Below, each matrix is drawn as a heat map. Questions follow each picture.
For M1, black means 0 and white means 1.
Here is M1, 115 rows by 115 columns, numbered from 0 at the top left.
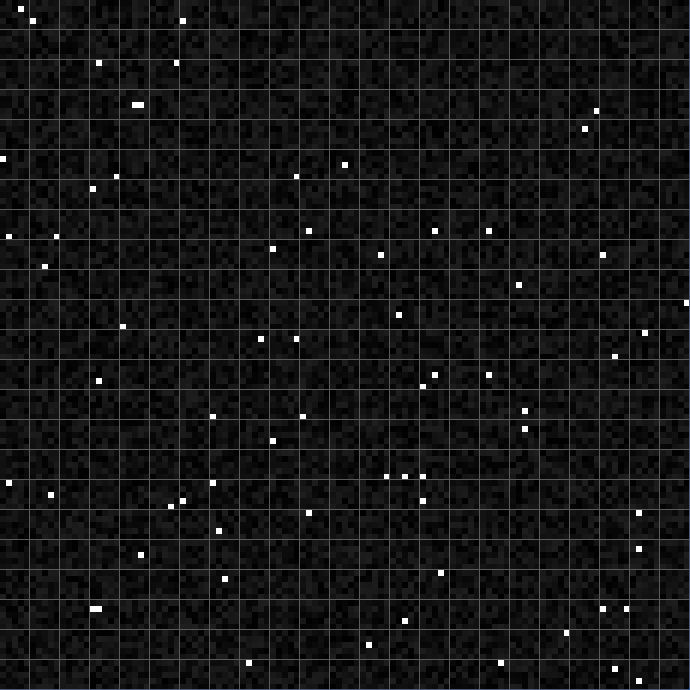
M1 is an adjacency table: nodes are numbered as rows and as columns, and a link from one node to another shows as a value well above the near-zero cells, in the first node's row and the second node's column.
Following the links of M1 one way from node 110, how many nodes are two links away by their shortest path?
3
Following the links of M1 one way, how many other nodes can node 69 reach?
3
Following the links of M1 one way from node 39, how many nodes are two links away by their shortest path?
1
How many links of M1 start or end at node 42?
2
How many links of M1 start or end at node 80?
2
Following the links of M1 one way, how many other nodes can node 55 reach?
2
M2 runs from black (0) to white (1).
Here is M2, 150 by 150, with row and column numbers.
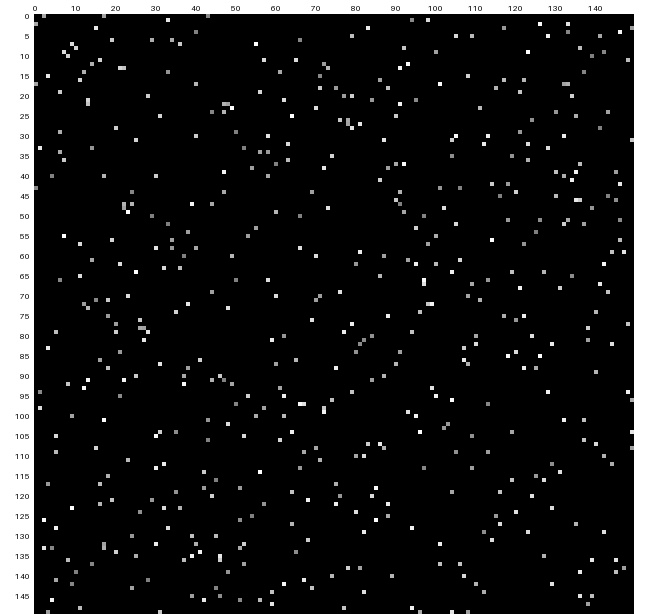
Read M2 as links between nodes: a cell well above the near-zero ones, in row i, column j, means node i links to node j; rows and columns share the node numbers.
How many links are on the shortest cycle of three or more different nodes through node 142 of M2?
4
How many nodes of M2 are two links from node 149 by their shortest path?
10
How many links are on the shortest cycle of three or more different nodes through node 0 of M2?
4
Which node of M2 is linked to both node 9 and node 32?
node 123
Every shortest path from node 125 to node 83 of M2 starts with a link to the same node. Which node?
node 88
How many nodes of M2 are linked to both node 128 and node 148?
1
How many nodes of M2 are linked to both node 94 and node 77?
2
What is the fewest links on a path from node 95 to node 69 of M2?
5
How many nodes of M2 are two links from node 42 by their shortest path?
5
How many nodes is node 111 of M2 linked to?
2
